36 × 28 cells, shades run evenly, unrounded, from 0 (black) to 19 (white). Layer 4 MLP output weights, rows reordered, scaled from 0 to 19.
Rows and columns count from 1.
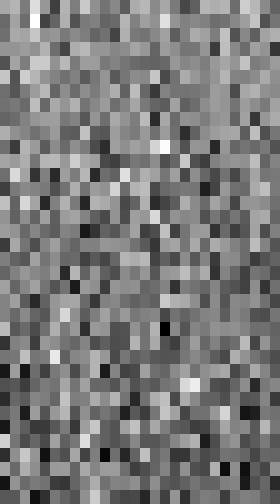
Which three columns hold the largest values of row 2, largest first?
4, 17, 26
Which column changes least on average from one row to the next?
21
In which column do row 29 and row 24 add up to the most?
16
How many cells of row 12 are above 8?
20
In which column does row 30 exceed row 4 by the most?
7
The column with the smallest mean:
28
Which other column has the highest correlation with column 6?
24
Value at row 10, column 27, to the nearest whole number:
6
